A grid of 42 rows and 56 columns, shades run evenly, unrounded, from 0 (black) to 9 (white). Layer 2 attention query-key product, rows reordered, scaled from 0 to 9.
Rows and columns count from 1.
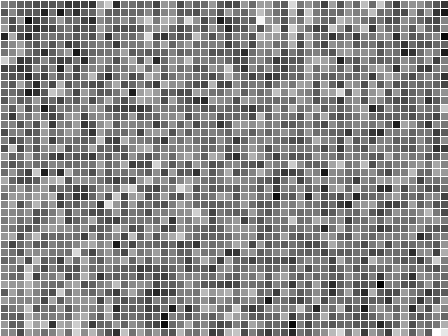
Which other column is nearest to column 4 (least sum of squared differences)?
36
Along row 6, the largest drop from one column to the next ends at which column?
38
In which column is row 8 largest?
1
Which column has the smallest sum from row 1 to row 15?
4
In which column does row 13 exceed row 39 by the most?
22
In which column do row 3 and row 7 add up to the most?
33
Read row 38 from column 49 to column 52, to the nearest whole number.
2 5 5 4
